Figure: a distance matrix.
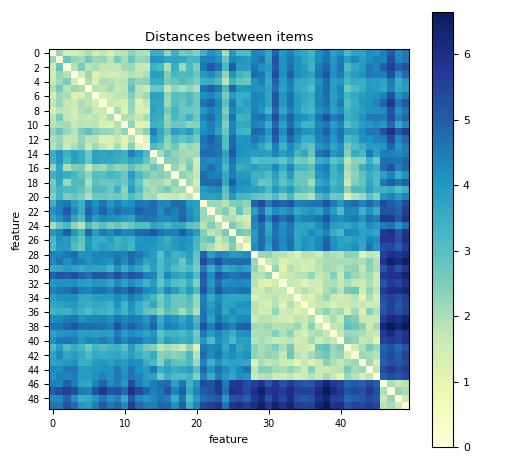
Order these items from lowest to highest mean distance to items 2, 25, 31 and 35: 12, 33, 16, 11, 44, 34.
34, 44, 33, 16, 12, 11
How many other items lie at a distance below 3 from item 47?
3
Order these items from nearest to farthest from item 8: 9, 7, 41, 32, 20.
7, 9, 20, 41, 32
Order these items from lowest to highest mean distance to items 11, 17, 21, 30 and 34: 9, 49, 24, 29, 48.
24, 29, 9, 48, 49
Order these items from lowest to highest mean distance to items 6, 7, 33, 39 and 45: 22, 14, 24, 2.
2, 24, 14, 22
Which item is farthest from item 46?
38
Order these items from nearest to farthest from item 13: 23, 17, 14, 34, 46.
17, 14, 34, 46, 23
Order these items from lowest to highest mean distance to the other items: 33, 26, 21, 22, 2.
2, 33, 26, 22, 21
